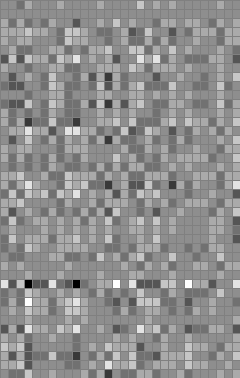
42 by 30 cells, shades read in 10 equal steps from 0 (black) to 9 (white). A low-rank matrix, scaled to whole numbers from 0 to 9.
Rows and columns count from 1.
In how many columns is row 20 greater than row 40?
17
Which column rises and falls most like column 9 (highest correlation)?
19
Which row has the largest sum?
41
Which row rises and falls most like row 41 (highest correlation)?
39
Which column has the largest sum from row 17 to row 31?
4
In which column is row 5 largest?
9
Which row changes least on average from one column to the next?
2
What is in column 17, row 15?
3
